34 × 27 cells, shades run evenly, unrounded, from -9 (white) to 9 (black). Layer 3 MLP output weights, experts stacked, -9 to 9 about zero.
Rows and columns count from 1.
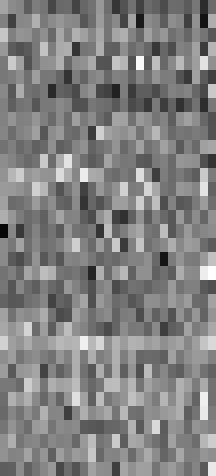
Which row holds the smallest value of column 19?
14
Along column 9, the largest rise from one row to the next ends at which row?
30
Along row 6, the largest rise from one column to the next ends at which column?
26
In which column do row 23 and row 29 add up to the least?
10
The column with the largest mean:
21
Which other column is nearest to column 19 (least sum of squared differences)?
5
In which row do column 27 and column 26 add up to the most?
12
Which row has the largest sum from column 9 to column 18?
7
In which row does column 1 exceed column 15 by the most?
17
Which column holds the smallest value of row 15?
18
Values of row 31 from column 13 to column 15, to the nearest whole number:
3 2 2
